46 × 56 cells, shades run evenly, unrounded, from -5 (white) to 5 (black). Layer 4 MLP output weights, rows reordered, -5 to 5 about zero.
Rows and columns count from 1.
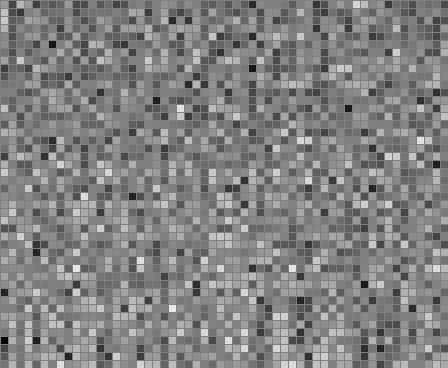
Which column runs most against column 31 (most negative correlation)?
46
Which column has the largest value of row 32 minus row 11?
5
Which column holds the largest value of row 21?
55
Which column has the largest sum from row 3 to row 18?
32
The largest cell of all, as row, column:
43, 1
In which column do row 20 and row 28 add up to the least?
49
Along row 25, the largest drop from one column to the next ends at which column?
11
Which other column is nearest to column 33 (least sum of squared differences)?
3
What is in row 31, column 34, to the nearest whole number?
-1
